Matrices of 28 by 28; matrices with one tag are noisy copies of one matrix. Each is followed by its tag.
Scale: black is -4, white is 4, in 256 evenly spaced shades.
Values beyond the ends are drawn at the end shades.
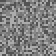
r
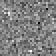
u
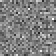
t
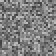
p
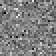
u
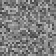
u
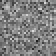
u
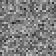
u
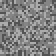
t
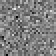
t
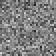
r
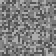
p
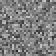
u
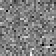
t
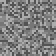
t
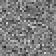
p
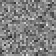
u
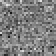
p
